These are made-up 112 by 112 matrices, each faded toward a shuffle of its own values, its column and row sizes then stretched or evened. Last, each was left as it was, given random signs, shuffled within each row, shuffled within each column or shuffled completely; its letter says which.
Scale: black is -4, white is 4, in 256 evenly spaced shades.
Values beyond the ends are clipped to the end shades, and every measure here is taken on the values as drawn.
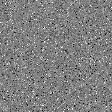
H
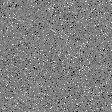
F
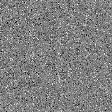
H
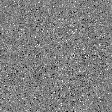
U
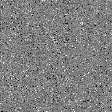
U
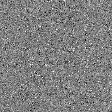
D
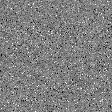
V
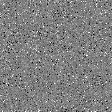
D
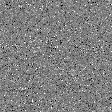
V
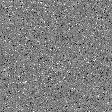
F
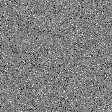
F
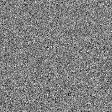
D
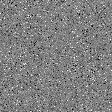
F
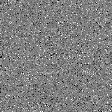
U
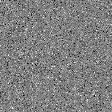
H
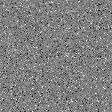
V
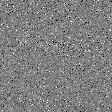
V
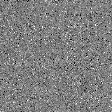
D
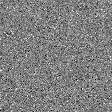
V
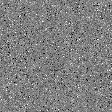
H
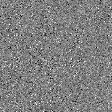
U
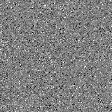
U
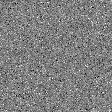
F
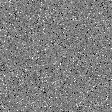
F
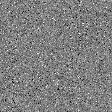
H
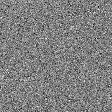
V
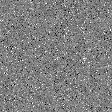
H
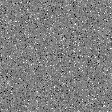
H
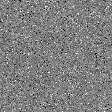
V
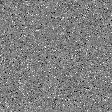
F
